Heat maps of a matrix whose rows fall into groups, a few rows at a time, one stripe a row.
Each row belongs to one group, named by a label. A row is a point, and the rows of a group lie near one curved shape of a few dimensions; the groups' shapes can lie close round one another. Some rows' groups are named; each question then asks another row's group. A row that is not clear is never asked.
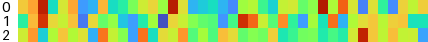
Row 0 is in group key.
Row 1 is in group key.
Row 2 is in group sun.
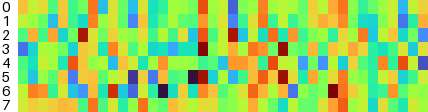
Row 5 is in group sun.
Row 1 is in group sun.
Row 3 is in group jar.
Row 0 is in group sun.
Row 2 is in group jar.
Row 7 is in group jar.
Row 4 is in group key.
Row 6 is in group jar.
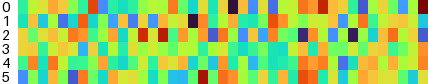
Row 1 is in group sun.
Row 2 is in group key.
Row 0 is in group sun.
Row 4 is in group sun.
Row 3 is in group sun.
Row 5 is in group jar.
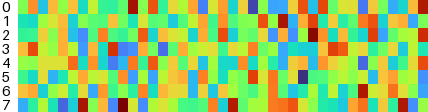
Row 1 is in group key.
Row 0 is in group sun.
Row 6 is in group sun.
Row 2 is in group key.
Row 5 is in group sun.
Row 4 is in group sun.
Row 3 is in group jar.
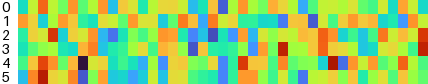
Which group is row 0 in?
key
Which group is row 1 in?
sun
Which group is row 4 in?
key
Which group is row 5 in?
key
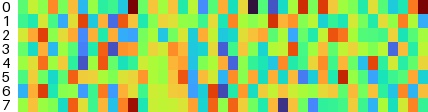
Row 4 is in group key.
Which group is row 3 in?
key
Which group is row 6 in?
key
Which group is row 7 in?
sun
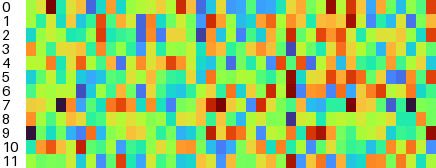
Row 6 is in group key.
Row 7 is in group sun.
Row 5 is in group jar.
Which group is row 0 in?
key
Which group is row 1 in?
sun
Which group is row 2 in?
sun
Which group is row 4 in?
key
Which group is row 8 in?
sun
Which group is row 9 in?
jar
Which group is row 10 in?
key
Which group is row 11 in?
key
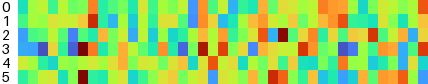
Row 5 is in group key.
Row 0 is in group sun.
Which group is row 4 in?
sun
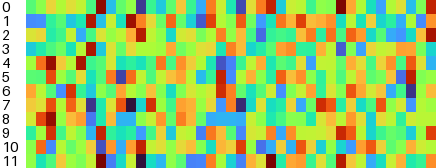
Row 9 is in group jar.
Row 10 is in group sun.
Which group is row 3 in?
key
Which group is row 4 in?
key
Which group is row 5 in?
key
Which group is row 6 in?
sun
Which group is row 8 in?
key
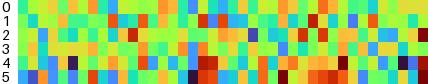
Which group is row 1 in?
key
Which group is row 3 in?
jar
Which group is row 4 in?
sun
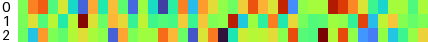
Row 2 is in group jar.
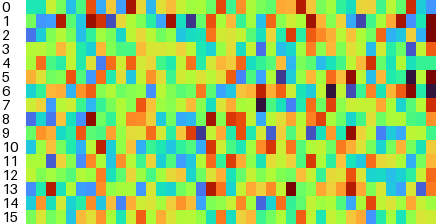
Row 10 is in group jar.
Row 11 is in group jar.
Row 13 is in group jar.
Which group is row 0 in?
key
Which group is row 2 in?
jar
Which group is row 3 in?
sun
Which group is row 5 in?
sun
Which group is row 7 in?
sun
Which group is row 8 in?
jar
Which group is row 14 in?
sun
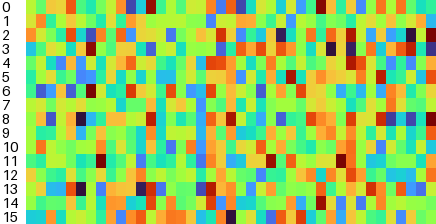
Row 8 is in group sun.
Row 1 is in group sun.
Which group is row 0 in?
key
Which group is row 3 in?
key
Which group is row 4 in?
sun
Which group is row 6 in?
jar
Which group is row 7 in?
sun
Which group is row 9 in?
sun
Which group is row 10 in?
jar
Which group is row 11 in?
jar
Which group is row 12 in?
sun
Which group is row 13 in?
sun
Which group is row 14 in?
key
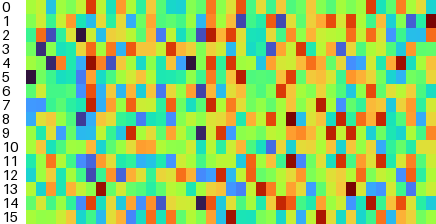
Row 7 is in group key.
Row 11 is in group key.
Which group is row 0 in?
jar
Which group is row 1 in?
sun
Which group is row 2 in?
sun
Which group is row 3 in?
key
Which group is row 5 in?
jar
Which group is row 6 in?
sun
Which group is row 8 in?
key
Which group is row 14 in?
sun
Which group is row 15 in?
key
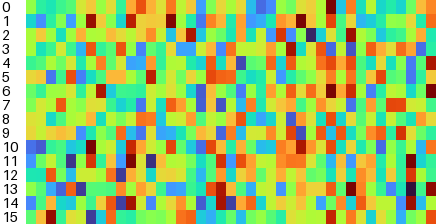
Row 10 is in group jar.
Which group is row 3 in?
key
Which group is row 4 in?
sun
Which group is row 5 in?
sun
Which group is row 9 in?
key
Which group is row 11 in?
key
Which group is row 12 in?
key
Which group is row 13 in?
sun
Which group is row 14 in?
key
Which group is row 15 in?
key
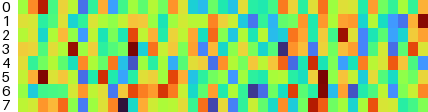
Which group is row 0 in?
key
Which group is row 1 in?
sun
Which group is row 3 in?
sun
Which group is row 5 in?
key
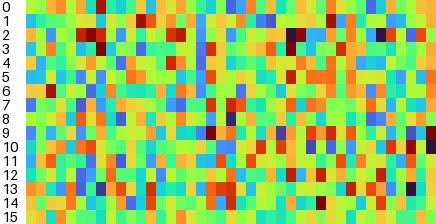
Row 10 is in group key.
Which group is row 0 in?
sun
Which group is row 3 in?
jar
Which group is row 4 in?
jar
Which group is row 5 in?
jar
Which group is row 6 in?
key
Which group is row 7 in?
jar
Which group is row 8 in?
sun
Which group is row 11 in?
key
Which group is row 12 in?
key
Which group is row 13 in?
sun
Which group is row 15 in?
sun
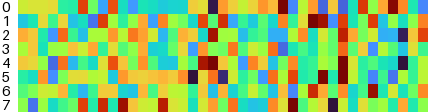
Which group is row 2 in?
sun
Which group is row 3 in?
jar
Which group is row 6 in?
key
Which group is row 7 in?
key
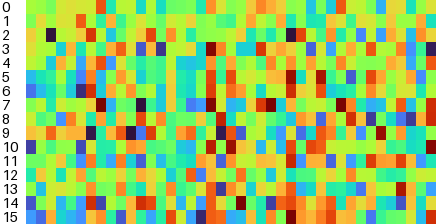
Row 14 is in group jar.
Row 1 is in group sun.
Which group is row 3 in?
sun
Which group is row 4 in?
jar
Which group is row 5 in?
key
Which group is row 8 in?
sun
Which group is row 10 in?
jar
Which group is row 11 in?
key
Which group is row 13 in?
key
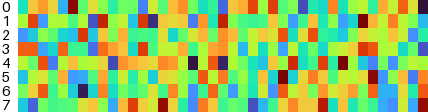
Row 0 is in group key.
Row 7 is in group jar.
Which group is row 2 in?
key
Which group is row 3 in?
sun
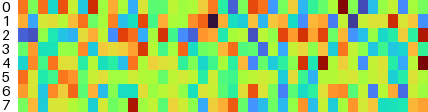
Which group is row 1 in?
key
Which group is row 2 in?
jar
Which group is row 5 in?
sun
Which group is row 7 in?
sun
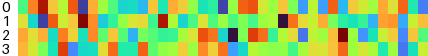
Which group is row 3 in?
sun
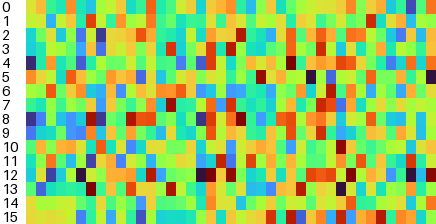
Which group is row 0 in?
sun
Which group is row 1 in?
jar
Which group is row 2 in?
jar
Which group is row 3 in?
key
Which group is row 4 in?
jar
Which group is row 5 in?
sun
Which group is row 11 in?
key
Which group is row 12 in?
sun
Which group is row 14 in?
sun
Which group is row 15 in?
key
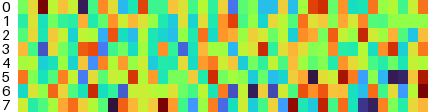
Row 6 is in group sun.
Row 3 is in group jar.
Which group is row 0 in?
key
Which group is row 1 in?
jar
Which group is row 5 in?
sun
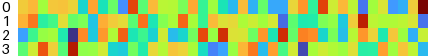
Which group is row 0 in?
sun
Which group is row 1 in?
sun
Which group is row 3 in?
key
